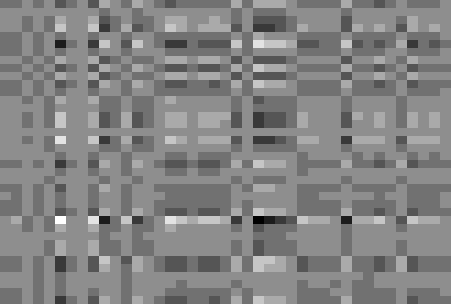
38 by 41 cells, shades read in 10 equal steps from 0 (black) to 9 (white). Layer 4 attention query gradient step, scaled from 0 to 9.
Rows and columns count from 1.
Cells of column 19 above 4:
20
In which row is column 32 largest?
6
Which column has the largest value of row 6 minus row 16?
24
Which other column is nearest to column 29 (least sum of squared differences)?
39
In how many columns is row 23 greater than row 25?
17
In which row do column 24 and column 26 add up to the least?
28
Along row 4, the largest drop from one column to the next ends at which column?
10
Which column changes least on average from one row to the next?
8
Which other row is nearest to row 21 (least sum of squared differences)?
34
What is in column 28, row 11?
4
